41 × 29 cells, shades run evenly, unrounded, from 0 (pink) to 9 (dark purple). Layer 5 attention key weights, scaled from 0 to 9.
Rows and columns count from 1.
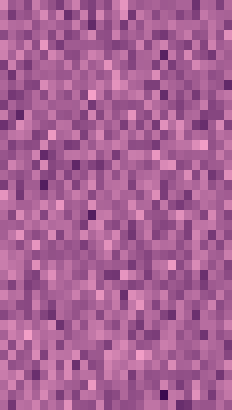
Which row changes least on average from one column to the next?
26
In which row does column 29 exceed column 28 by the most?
13
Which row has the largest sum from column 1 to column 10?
19
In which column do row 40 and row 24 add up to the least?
25
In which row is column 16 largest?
30
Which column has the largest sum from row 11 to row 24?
27
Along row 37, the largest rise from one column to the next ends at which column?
10
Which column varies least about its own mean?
28
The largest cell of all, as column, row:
21, 40
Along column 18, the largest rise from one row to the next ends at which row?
32
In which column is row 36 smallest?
18
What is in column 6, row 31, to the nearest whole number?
4
